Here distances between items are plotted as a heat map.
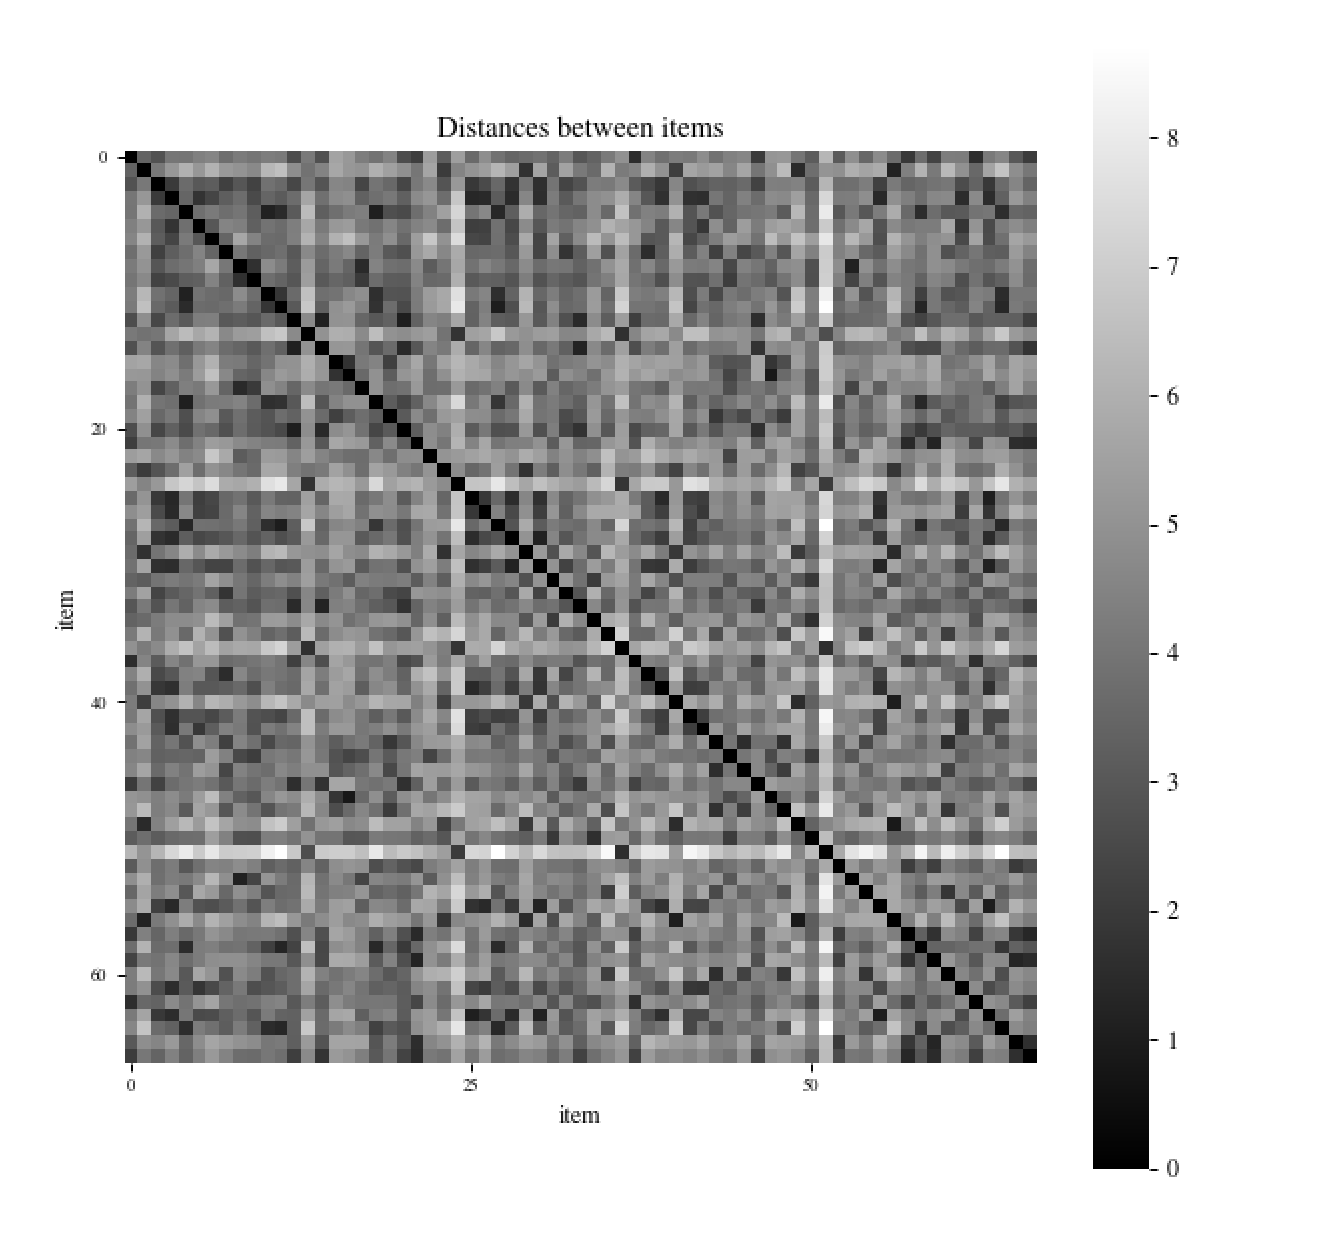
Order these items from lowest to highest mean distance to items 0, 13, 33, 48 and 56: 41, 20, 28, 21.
20, 21, 28, 41
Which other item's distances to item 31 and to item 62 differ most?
37
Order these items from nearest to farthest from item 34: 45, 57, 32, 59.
57, 59, 45, 32
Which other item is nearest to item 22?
44
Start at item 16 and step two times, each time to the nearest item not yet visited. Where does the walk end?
15
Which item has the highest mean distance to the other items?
51
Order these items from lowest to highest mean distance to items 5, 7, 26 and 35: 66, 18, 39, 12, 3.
3, 39, 12, 18, 66
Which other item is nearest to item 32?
7
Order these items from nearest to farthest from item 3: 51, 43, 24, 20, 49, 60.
20, 43, 60, 49, 24, 51
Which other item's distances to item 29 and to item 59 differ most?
65
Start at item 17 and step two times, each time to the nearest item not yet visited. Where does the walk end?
53
